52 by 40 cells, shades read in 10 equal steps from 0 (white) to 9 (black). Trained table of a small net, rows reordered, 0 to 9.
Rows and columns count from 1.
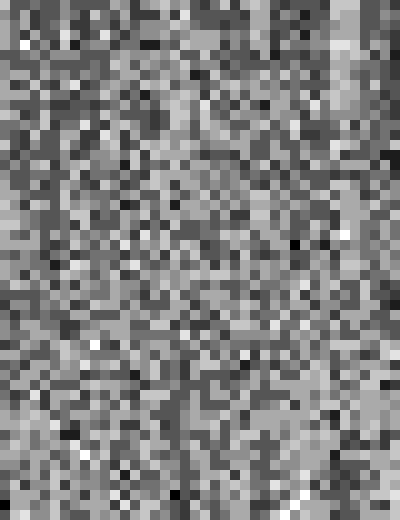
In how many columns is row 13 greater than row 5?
18
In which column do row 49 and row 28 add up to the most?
3
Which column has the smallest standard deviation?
11
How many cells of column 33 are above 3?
34
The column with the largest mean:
6
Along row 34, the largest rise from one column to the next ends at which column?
20
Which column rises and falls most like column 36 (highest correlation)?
35
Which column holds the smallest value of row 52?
29
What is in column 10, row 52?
3
